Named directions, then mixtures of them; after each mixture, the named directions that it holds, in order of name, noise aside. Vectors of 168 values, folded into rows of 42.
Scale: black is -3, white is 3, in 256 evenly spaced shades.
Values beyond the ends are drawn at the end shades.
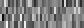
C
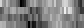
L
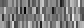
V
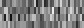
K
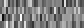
C.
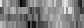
L.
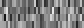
K.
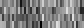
L, V.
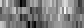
L.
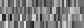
C, K.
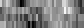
L.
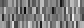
V.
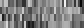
C, L.
